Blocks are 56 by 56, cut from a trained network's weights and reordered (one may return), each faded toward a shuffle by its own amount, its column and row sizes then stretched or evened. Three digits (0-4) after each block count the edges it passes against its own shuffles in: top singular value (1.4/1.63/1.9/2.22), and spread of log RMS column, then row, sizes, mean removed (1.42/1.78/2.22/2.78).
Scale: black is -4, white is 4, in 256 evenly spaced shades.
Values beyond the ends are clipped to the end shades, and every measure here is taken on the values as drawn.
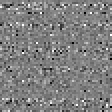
0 2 4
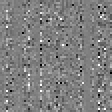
0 4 1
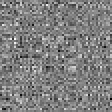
4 1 4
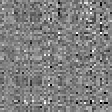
3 3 1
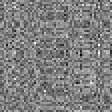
4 1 1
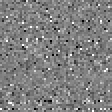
0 0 2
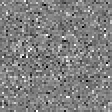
0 0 1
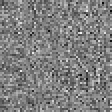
2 2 0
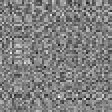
4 0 2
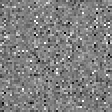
1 2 0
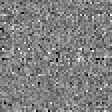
1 0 2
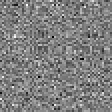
3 1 1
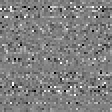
1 0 4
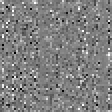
1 4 0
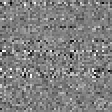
2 2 4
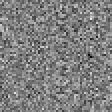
2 2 0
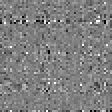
2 3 3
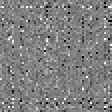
2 3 1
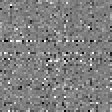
2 2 3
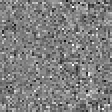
1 1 0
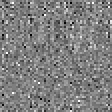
3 2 1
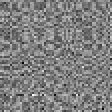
4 0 1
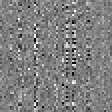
4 4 0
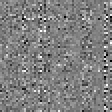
1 4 2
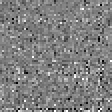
2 2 2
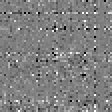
1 3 3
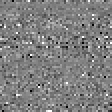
0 1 4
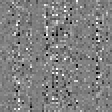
2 4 0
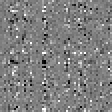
2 4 1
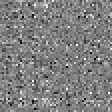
1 2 2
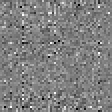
1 3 2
